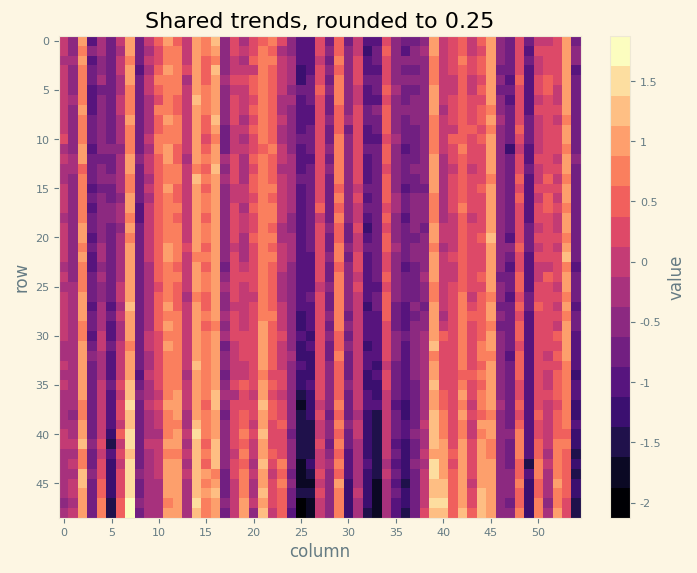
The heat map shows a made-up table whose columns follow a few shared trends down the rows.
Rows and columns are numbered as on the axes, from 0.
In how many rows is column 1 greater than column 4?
8
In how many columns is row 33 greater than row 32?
8
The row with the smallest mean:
23
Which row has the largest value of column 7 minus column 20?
48
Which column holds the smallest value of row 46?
33
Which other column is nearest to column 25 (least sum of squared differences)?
26
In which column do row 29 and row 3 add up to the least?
25
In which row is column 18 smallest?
36
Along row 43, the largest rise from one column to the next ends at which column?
50
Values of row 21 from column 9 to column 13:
0 0.5 1 0.75 0.25
